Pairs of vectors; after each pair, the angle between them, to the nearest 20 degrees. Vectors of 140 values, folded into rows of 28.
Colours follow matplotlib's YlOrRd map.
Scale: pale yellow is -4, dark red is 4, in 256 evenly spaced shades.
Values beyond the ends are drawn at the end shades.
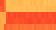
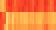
160 degrees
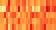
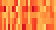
120 degrees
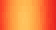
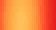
20 degrees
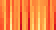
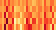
100 degrees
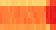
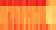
160 degrees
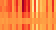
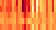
20 degrees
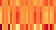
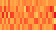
100 degrees
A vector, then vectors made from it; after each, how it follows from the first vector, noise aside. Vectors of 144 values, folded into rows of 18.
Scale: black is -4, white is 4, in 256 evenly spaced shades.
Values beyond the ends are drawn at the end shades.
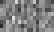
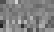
partly zeroed.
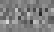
reversed, negated, partly zeroed.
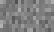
negated, shrunk.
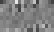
partly zeroed.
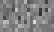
reversed, negated, partly zeroed.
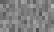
reversed, negated, shrunk.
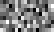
reversed, negated, scaled up.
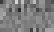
partly zeroed.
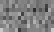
reversed, negated, partly zeroed.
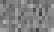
reversed, negated, shrunk.
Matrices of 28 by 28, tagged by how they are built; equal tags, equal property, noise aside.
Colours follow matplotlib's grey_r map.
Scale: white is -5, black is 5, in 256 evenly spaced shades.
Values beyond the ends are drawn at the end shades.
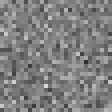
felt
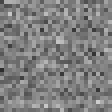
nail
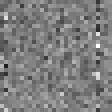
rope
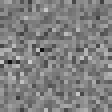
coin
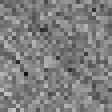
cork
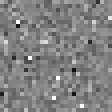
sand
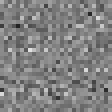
coin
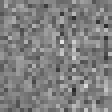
rope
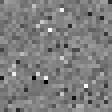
sand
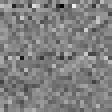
coin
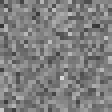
felt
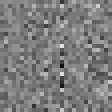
rope
